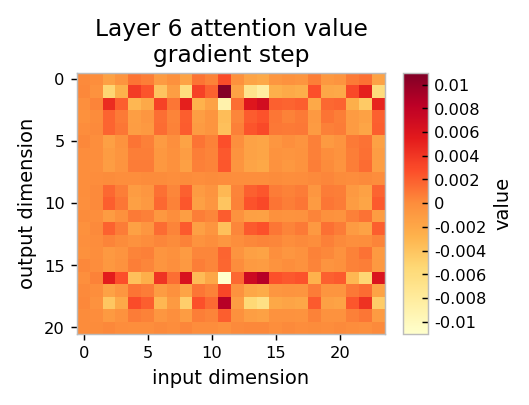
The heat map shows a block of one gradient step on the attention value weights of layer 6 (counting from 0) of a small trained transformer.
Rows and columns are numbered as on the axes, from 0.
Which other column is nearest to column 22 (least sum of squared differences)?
4
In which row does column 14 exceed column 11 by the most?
16
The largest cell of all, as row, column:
1, 11
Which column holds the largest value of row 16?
14
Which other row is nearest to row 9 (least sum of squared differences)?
3
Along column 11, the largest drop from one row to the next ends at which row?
2
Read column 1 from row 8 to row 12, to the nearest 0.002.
0 0 0 0 0
